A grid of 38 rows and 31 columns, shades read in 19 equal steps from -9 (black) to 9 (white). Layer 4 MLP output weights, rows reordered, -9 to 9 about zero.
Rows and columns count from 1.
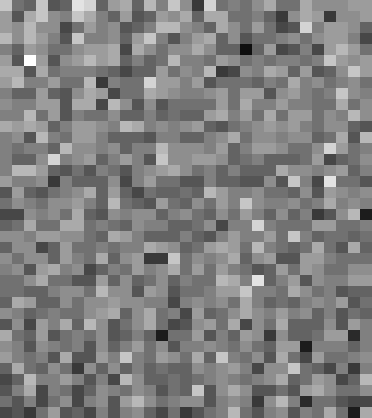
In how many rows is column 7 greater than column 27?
20
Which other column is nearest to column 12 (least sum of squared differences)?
17
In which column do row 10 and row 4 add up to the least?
6
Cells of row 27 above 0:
12
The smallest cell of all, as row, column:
5, 21
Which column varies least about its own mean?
16
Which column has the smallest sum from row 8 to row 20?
9
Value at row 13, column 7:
2
